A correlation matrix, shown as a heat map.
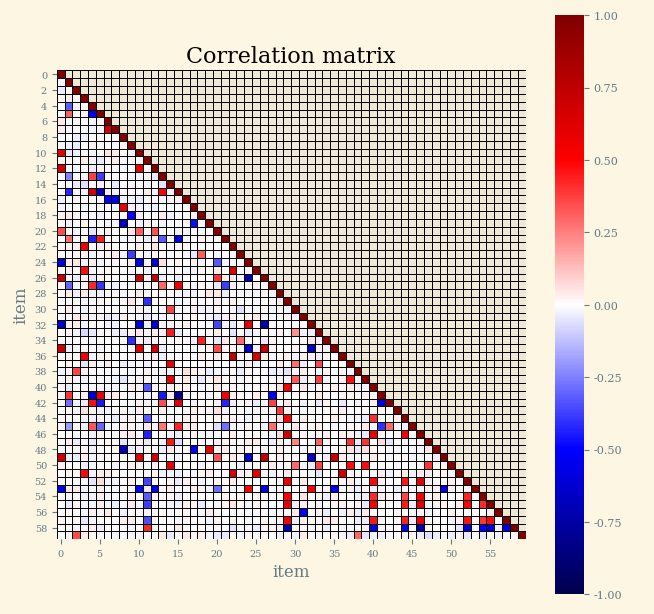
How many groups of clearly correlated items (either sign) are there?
11
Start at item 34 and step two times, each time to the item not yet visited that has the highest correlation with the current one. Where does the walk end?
23
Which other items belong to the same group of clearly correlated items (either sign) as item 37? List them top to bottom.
14, 30, 33, 39, 47, 50
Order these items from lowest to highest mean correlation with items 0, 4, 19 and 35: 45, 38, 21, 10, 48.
21, 38, 45, 48, 10
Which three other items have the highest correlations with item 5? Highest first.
41, 21, 1
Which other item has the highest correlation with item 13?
15
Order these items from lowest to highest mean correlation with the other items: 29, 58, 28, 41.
58, 41, 28, 29
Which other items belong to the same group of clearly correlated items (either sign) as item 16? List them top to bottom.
6, 7
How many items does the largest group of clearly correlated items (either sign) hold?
10
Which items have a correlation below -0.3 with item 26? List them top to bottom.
24, 32, 53
